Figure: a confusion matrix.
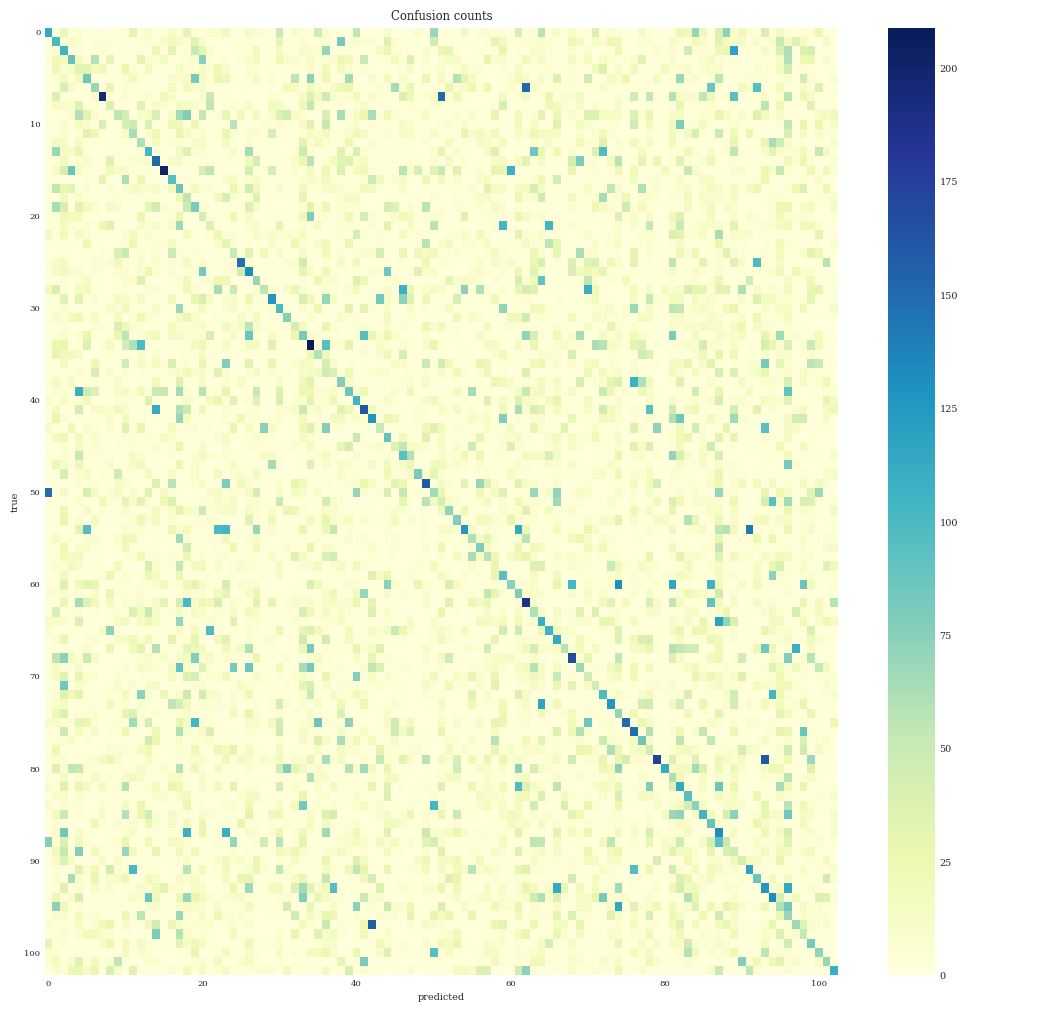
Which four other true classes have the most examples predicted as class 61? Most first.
54, 82, 80, 41
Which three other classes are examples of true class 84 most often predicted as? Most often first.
50, 33, 96
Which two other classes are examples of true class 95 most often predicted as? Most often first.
74, 96
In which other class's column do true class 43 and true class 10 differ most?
93
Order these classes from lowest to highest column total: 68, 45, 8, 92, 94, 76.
45, 8, 92, 94, 68, 76
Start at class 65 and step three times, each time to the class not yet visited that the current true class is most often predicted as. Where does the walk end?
94
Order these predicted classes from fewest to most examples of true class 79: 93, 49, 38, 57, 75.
38, 57, 75, 49, 93
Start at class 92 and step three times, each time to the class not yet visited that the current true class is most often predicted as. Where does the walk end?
34
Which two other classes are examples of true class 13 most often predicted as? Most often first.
72, 63
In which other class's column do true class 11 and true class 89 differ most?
4
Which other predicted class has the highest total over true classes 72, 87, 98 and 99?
18
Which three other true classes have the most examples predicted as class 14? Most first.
41, 98, 67
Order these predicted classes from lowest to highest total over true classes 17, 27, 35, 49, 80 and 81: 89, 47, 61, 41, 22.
47, 22, 89, 41, 61
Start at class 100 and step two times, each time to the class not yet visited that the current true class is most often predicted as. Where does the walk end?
0
